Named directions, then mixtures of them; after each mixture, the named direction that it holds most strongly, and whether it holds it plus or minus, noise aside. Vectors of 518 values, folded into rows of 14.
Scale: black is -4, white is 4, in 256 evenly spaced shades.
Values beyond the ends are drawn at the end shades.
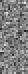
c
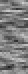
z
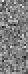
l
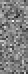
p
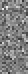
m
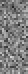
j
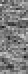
z, plus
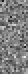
l, minus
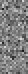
m, minus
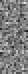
c, plus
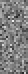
p, plus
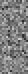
m, minus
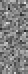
c, plus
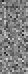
j, plus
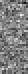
c, minus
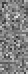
p, minus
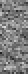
z, minus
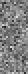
p, minus
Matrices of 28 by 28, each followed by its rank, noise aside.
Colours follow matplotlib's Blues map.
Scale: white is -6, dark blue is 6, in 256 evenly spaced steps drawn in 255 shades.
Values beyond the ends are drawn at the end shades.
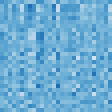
three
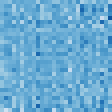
four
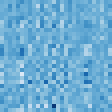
three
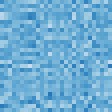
three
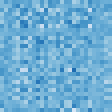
three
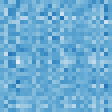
three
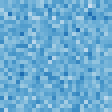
eight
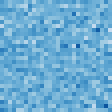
eight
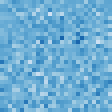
eight
